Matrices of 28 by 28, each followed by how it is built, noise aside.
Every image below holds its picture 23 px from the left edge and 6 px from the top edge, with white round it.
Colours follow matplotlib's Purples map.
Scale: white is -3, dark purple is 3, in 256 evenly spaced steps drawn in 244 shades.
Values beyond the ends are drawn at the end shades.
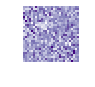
block diagonal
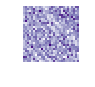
Toeplitz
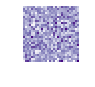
low rank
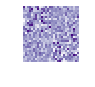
block diagonal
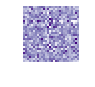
low rank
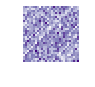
Hankel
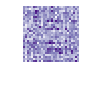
blocks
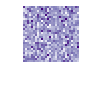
uneven columns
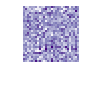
low rank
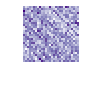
Toeplitz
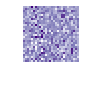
uneven columns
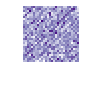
Hankel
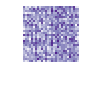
blocks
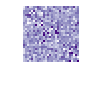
block diagonal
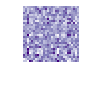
low rank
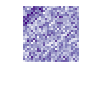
Hankel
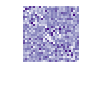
block diagonal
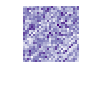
Hankel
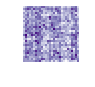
blocks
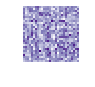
blocks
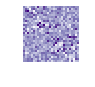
block diagonal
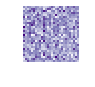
low rank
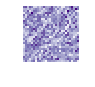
Hankel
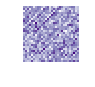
Hankel
